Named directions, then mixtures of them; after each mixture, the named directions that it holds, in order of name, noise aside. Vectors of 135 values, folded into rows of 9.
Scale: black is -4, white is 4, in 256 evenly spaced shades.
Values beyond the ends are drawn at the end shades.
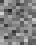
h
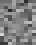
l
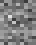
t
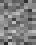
l, t.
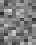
h.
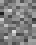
h.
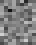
h, l.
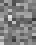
l, t.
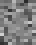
l.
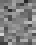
l.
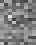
t.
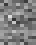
t.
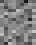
l, t.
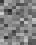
h.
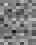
h, t.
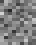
h.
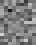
h, l.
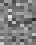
l, t.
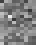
h, t.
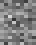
t.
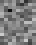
h, l.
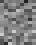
l, t.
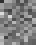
h, t.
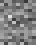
t.
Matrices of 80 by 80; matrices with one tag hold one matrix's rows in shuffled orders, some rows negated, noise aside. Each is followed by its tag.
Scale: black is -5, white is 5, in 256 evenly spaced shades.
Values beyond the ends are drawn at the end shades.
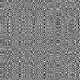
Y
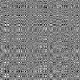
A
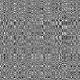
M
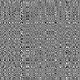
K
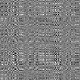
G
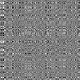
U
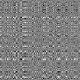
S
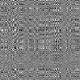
G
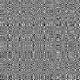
Y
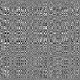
A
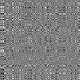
U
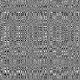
A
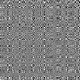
Y
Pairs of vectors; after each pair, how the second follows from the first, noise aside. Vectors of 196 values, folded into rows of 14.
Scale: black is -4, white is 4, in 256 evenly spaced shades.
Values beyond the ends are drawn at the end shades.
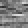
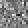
sign-scrambled.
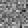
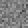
shrunk.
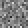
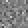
reversed, partly zeroed.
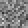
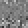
partly zeroed.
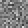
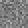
shrunk.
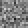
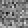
wrapped around, negated.
